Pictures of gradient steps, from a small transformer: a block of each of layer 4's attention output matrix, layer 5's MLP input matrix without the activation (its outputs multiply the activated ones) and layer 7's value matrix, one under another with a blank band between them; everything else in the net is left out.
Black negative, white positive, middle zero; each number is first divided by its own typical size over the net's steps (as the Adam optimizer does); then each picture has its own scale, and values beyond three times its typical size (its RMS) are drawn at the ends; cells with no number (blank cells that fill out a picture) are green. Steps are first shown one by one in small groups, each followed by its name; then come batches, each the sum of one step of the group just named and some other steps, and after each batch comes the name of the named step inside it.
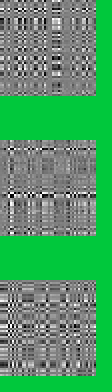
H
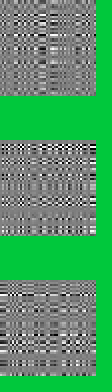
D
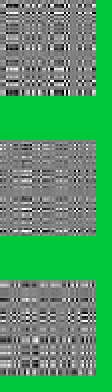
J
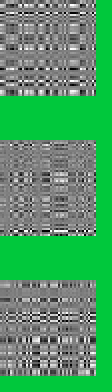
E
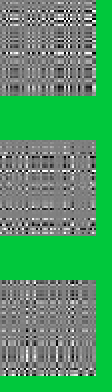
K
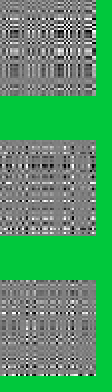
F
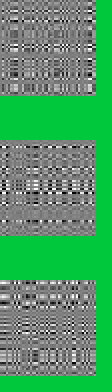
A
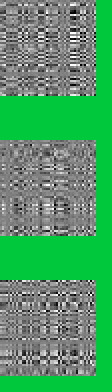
E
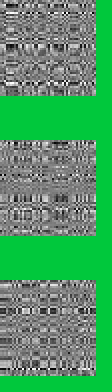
J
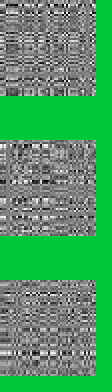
J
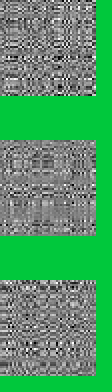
H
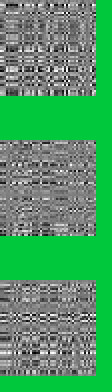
J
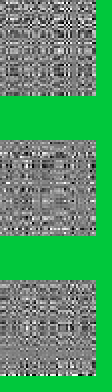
F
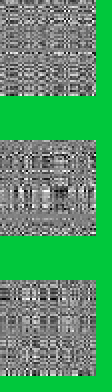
K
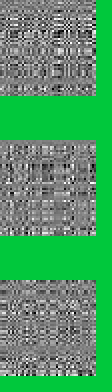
F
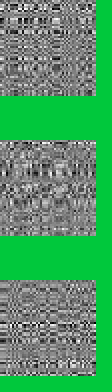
H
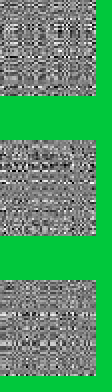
F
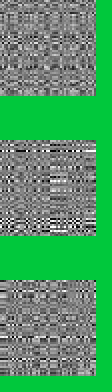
E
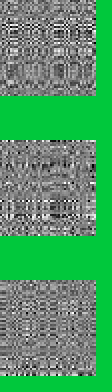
F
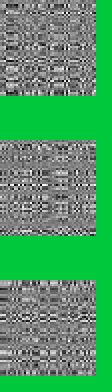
J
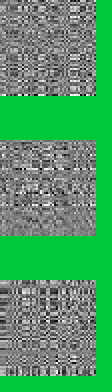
A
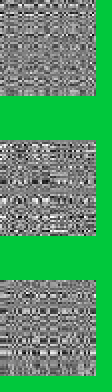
E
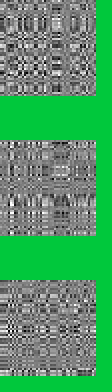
H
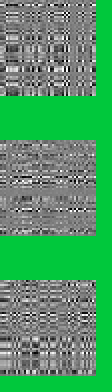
J
